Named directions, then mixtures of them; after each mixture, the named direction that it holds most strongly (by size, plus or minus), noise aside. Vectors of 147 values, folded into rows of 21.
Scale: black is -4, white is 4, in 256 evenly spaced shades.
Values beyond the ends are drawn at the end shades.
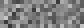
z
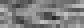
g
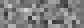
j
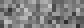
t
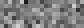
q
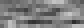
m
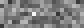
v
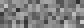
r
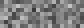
z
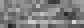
m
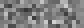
j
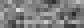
m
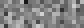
q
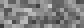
v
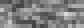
g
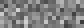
r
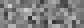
j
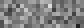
t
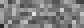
v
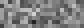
v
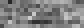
m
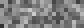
v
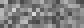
v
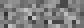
j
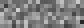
r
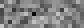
v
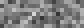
v
